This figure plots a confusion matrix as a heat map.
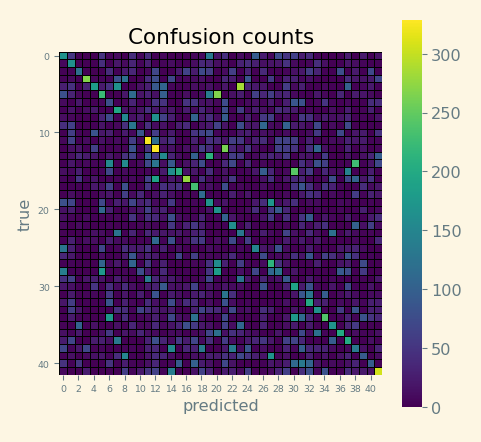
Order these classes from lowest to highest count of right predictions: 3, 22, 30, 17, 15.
22, 30, 15, 17, 3
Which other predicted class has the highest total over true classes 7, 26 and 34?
30
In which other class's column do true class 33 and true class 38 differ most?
14
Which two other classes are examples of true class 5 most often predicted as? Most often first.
20, 19
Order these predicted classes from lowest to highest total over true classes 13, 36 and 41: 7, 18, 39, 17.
7, 39, 18, 17
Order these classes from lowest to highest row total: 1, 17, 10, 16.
1, 10, 17, 16
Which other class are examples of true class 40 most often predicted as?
31
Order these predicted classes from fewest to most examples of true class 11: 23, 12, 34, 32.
34, 32, 23, 12
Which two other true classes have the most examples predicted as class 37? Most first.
15, 4
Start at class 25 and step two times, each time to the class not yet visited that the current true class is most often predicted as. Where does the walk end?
19
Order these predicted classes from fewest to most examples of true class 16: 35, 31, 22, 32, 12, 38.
32, 31, 22, 35, 38, 12
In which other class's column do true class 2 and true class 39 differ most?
27
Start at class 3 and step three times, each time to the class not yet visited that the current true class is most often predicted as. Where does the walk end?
21
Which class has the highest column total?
12
